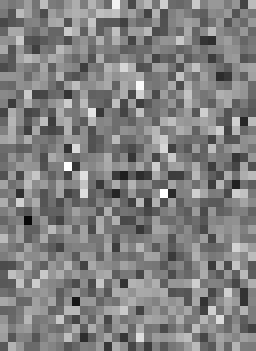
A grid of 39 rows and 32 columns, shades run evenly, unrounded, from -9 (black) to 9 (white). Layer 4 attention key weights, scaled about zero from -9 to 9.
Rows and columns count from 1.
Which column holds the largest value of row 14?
30
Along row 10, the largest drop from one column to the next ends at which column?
19
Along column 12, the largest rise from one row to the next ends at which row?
13
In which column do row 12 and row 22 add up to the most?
11
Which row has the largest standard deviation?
22
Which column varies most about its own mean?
18
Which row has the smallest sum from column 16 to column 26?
20
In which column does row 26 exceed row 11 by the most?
9
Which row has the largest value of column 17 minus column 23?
8
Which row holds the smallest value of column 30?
21
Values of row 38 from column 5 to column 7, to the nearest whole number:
-3 0 1
